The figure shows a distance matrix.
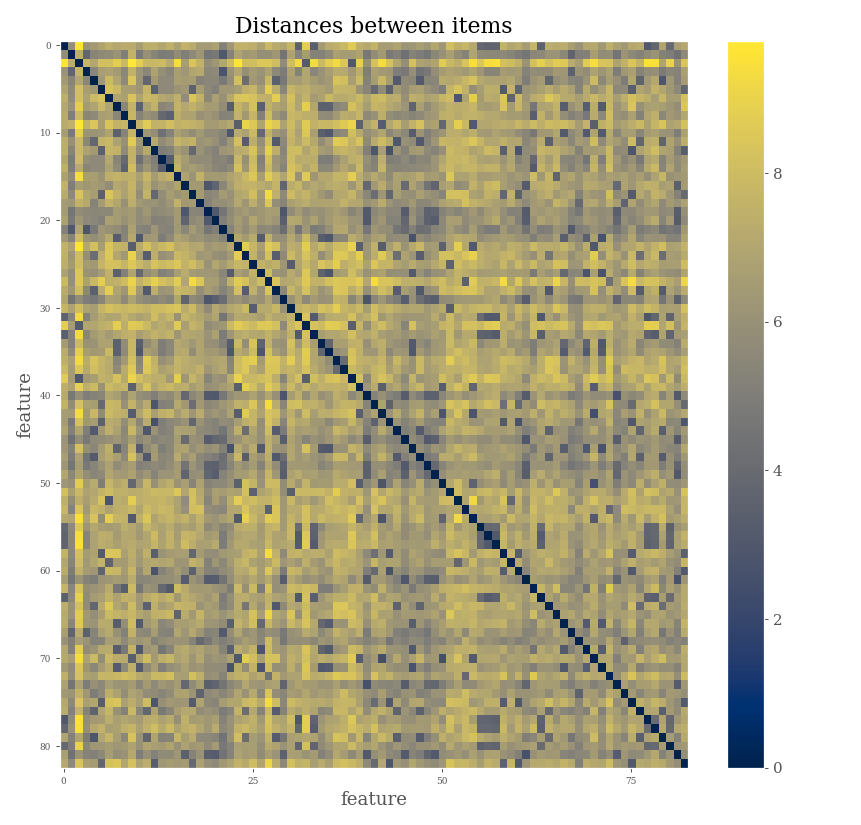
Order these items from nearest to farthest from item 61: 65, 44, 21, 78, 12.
21, 44, 12, 65, 78
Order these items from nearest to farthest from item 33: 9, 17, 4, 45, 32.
45, 4, 17, 9, 32
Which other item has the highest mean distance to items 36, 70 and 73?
2
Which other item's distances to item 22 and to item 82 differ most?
7
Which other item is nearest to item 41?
12
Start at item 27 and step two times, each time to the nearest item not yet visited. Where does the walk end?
72
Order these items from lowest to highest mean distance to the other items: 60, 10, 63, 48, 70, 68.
48, 68, 10, 60, 63, 70
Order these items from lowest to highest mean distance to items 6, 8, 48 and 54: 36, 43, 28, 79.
43, 79, 36, 28
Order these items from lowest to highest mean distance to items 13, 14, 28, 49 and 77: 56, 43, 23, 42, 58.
43, 56, 58, 42, 23
